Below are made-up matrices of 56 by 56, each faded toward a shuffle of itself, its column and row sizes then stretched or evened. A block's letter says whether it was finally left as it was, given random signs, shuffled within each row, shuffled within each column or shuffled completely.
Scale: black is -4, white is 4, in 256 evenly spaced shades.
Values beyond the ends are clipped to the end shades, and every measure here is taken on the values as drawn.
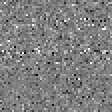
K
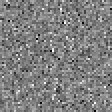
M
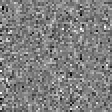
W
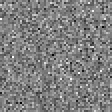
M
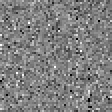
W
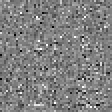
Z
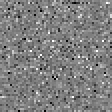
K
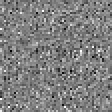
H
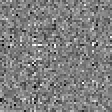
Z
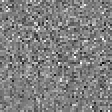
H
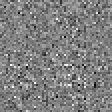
H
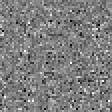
Z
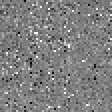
W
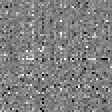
H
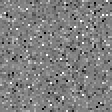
M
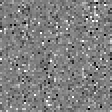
W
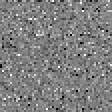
K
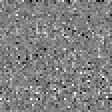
Z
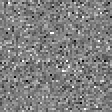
K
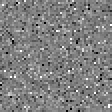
M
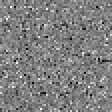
K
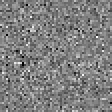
Z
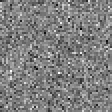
W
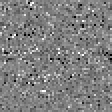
K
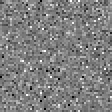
M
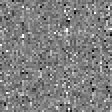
W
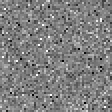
M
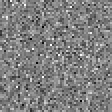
M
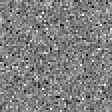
M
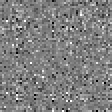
H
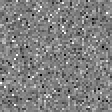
M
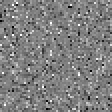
W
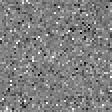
M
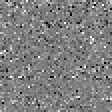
K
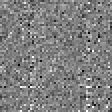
H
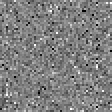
W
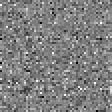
Z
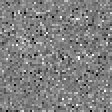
K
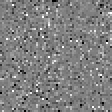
W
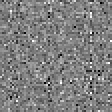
H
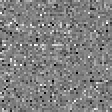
Z
